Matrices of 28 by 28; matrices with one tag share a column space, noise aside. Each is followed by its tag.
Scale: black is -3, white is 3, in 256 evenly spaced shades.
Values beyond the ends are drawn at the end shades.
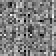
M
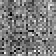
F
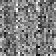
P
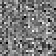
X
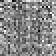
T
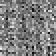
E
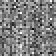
T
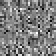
P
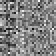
T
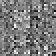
E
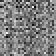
T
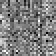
F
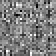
M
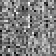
P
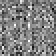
E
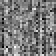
P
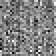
F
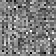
F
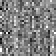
P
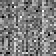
F
